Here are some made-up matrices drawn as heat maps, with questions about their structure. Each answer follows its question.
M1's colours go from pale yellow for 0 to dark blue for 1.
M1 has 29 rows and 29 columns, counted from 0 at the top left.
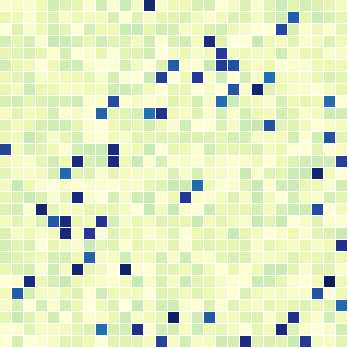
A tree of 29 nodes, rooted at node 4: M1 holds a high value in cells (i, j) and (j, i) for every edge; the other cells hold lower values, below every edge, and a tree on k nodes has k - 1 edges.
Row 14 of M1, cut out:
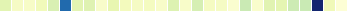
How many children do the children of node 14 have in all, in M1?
2
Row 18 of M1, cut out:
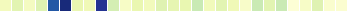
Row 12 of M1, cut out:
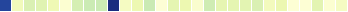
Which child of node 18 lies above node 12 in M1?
8
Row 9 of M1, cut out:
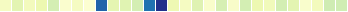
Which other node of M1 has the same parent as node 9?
27
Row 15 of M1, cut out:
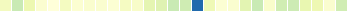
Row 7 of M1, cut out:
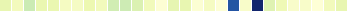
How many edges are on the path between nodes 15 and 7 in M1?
9
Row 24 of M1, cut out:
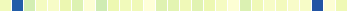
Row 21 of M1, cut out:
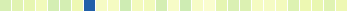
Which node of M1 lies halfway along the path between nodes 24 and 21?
5
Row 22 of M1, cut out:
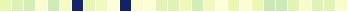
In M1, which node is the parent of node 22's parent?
13
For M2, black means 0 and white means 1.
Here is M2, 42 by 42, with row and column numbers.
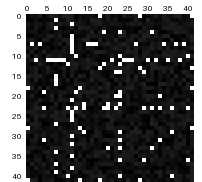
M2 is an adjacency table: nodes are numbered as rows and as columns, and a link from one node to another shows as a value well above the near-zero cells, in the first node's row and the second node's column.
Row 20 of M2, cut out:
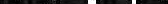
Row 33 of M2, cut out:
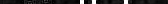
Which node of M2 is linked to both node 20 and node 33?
node 23
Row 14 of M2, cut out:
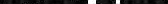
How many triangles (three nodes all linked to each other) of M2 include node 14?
2
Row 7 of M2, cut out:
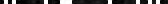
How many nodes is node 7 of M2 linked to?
10
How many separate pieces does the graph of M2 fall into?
3
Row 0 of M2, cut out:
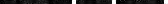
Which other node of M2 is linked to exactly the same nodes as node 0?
node 13
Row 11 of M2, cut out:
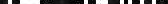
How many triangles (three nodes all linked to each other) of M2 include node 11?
0
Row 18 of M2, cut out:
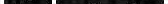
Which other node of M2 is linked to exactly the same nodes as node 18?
node 28
